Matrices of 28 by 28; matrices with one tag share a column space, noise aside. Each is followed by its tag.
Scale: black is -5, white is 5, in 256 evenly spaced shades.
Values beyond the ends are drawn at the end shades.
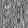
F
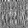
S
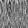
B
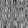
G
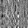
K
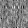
F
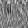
B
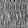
S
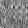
F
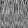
B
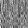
K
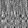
K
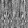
K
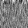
B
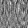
B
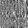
K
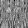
G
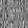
G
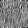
F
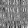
G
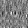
K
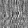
K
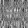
G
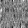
G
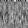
S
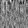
B
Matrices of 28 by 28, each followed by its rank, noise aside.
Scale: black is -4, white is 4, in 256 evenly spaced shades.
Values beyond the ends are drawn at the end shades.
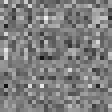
three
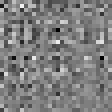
four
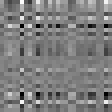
one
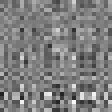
two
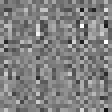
three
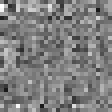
four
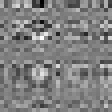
two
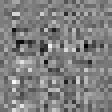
three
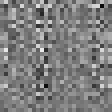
two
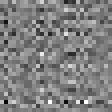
three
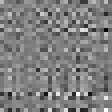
two
